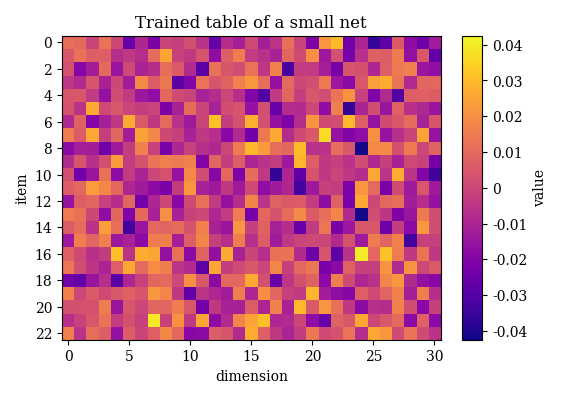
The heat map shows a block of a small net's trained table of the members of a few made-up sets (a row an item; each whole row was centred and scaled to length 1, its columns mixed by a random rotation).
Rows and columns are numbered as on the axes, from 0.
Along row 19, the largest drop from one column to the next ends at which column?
21
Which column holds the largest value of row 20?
19
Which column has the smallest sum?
30
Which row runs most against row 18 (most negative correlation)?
7
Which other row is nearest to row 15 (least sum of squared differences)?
1
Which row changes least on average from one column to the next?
4
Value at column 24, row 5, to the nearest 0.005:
-0.01
